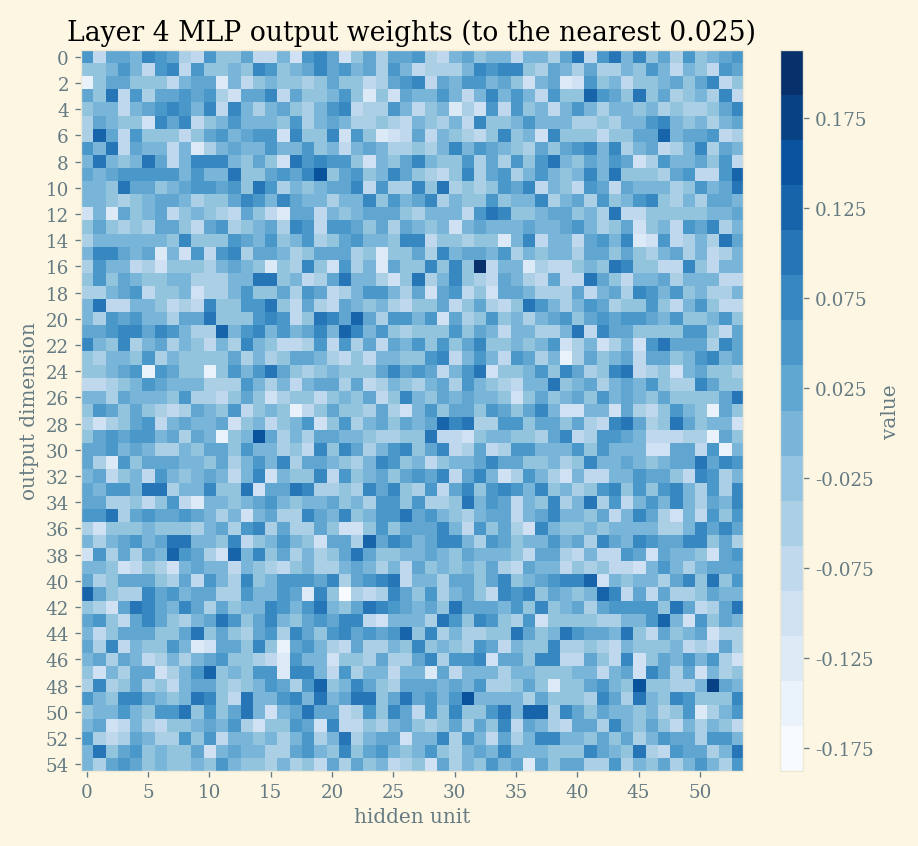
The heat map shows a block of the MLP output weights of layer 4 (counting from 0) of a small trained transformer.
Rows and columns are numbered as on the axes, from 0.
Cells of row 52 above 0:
20
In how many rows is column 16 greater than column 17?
24
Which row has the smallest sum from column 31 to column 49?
39
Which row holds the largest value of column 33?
12
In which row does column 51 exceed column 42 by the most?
40
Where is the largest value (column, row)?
32, 16
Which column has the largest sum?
14
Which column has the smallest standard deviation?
4
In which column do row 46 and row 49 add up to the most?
31
